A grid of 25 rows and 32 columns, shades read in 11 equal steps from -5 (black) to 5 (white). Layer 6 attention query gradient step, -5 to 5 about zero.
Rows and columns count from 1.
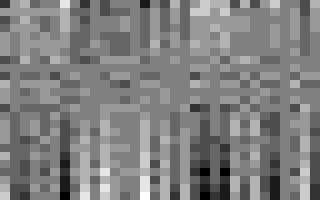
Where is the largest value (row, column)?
25, 15
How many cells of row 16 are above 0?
10
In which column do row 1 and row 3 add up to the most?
7
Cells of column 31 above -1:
17
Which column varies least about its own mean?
29
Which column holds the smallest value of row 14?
20
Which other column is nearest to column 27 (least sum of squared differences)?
2
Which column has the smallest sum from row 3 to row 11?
9
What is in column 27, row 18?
0
